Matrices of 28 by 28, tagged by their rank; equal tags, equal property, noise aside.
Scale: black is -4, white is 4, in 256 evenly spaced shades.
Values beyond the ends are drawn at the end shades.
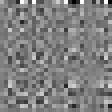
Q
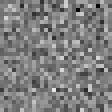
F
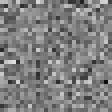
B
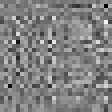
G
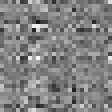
G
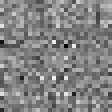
B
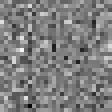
B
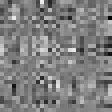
G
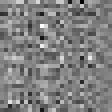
G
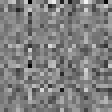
Q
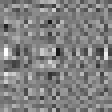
Q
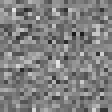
F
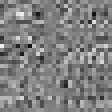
G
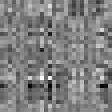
Q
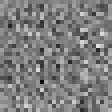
F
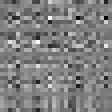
Q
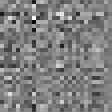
Q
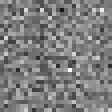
F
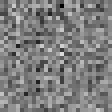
B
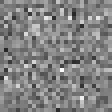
F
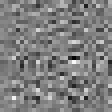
G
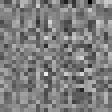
G
